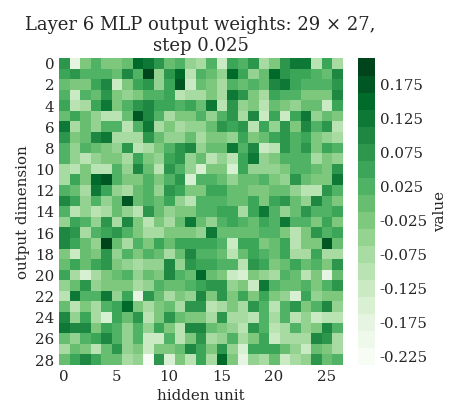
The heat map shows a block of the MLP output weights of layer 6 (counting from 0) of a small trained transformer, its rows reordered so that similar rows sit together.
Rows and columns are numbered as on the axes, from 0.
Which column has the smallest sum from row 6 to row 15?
9
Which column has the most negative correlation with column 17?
13
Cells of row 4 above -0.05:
20
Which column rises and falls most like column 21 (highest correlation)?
17
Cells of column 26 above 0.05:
7
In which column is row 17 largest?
4
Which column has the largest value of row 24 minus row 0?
15
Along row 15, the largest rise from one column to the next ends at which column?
6
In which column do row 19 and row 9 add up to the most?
18
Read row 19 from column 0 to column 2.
0 0.05 0
